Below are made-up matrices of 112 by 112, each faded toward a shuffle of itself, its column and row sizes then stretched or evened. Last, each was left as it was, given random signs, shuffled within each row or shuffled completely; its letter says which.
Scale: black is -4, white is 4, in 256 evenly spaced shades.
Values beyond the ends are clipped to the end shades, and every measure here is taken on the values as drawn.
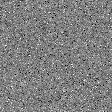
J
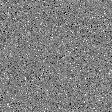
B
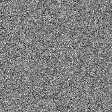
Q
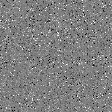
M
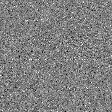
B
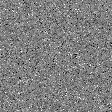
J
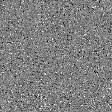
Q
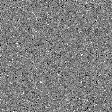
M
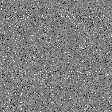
B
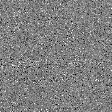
Q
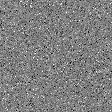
J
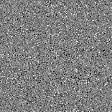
M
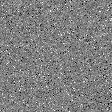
J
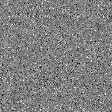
M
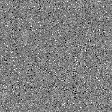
M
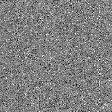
M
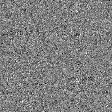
M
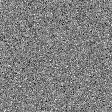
J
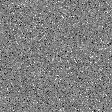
J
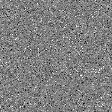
M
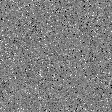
J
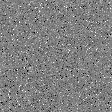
J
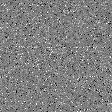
B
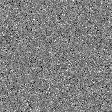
J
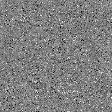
M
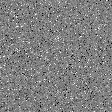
J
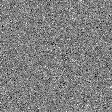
J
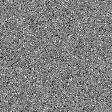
B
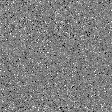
B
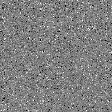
M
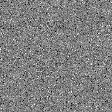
Q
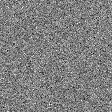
J
